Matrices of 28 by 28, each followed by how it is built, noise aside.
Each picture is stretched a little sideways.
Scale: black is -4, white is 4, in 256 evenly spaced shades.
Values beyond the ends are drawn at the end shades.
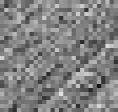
Hankel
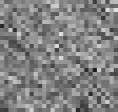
Toeplitz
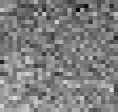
smooth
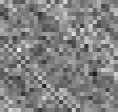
Toeplitz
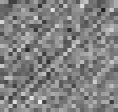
Hankel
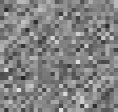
Hankel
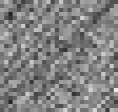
Hankel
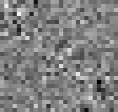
block diagonal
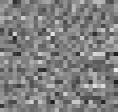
low rank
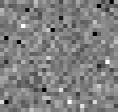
sparse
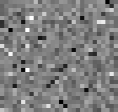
sparse
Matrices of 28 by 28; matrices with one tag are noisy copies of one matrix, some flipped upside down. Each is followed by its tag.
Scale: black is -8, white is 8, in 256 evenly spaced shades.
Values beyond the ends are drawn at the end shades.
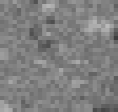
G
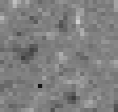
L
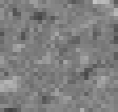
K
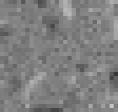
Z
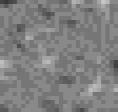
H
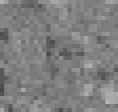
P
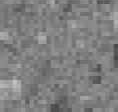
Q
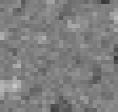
Q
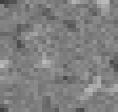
H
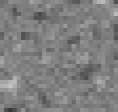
K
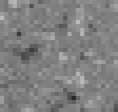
L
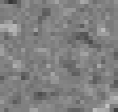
K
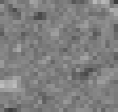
K
